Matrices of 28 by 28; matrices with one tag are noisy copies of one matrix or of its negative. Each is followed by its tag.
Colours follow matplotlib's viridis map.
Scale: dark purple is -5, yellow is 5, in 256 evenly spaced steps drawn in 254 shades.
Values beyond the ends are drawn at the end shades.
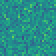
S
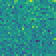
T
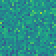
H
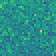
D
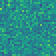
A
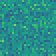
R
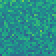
D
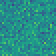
H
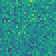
T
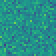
S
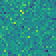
S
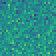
D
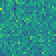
A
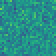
A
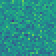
D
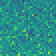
D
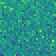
D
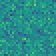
R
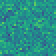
R
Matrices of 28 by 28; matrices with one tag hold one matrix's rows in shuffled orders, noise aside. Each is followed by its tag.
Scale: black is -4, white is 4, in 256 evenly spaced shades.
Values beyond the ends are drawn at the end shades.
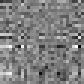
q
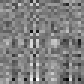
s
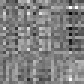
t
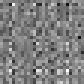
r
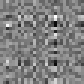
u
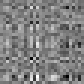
s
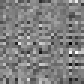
t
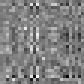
s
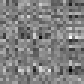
t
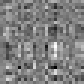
u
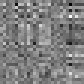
t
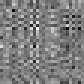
s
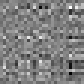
t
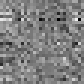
q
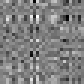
s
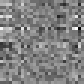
q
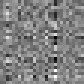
u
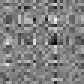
u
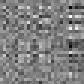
t
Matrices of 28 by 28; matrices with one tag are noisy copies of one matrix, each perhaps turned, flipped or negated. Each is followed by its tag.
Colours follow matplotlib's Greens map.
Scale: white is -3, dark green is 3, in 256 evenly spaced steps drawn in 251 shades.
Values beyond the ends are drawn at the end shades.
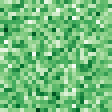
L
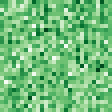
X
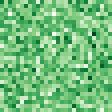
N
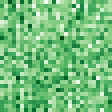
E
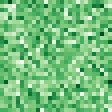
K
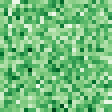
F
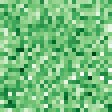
K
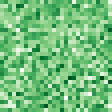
K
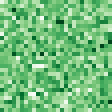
N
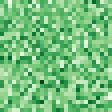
F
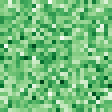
F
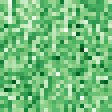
X
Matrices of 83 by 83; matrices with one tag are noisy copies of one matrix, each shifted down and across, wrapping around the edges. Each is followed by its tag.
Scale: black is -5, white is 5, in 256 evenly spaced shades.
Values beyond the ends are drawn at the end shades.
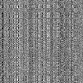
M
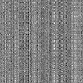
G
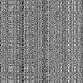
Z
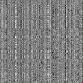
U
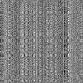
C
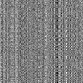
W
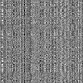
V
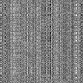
G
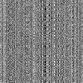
W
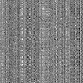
G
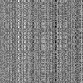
Z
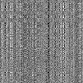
M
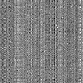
G
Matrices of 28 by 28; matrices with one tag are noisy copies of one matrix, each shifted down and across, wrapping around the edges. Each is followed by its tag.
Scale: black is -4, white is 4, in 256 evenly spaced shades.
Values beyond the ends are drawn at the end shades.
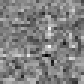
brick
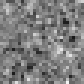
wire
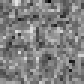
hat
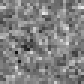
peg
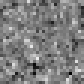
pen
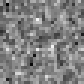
hat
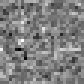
brick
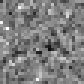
peg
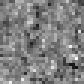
pen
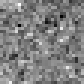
wire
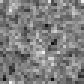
wire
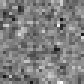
wire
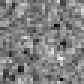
wire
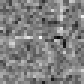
brick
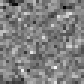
peg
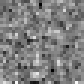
brick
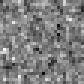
hat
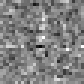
brick
